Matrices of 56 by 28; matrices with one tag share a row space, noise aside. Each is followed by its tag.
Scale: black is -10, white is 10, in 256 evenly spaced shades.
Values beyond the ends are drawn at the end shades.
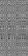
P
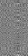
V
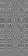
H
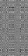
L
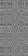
H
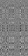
L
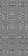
L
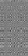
H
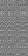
P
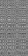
P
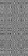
H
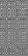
P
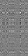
L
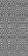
P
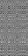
P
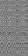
P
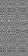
P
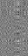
V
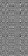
L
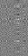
V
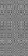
H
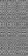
P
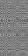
P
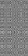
H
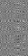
V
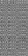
P
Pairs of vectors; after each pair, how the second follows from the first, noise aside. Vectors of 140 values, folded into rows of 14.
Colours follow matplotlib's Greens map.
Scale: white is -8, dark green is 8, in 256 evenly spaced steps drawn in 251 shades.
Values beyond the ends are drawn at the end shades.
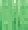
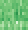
wrapped around.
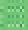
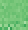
wrapped around, negated, partly zeroed.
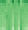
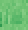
wrapped around, negated, partly zeroed.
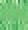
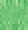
shrunk.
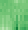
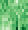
scaled up.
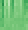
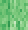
wrapped around.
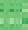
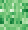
negated, scaled up.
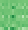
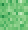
wrapped around, negated.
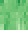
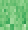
wrapped around, negated.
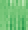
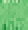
reversed, negated, partly zeroed.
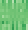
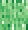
negated, scaled up.
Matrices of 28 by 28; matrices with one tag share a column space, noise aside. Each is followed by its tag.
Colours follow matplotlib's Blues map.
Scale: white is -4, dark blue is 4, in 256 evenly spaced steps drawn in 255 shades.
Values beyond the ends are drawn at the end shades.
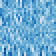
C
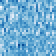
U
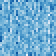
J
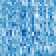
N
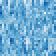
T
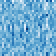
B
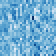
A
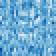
C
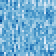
T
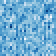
A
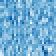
C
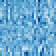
C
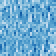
U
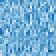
U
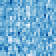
N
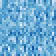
N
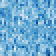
C
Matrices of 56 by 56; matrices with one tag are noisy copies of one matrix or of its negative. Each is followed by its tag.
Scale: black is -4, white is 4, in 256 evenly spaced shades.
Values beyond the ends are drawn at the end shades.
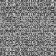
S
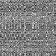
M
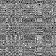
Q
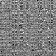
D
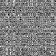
S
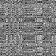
Q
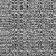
D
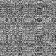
Q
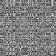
S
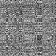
Q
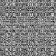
S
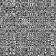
S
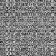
S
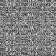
S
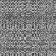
M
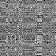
Q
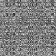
S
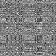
Q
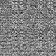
D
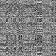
Q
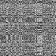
Q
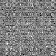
S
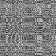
Q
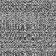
M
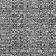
D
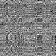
Q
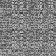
D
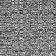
D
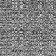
D
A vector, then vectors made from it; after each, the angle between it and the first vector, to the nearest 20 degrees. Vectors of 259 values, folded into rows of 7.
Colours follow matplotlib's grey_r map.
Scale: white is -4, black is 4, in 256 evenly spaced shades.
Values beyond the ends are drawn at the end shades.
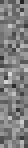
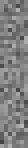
60 degrees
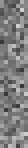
100 degrees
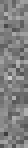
100 degrees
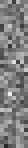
80 degrees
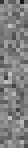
20 degrees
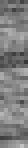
80 degrees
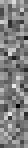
120 degrees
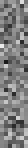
120 degrees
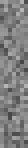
100 degrees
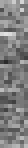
120 degrees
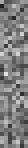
100 degrees
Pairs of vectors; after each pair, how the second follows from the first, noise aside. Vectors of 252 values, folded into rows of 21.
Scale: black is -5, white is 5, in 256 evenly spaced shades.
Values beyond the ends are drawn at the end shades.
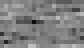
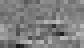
wrapped around, partly zeroed.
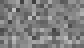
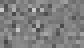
wrapped around, partly zeroed.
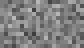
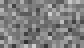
reversed, negated.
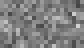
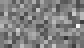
copied.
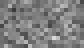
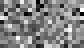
wrapped around, negated, scaled up.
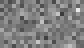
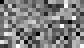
wrapped around, scaled up.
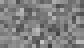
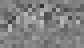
reversed, negated, partly zeroed.
